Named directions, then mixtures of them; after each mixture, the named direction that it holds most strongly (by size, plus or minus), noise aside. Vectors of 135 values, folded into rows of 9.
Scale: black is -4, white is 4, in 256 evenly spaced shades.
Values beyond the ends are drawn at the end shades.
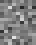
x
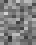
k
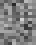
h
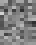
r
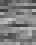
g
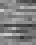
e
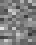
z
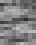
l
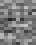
g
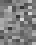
x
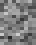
k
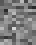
z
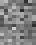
r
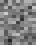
k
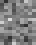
h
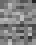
e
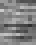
e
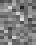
x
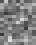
k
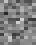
k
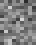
x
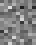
x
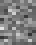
z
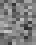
h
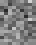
r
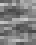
l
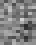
h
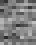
g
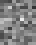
x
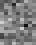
h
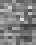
e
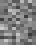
z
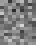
r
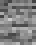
g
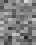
k
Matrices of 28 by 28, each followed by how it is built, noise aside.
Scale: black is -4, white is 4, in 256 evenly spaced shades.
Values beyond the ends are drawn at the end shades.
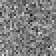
noise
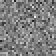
noise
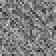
Toeplitz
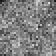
smooth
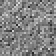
Hankel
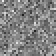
Hankel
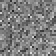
Hankel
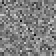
diagonal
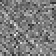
Toeplitz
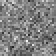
smooth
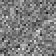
Hankel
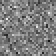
Toeplitz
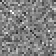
diagonal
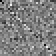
diagonal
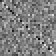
diagonal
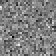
noise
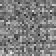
blocks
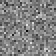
noise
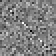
diagonal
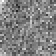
smooth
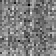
blocks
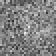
smooth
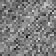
Hankel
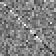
diagonal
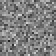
noise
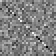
diagonal
